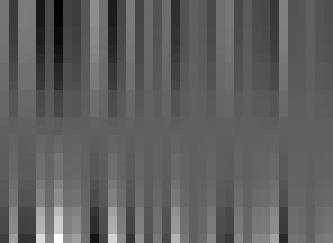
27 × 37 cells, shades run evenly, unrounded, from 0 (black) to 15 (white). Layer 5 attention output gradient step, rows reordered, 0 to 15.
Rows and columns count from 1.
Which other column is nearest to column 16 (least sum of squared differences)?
8
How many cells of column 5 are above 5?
14
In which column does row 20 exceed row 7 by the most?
7
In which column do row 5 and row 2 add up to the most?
11
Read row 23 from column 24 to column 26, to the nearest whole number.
6 5 5
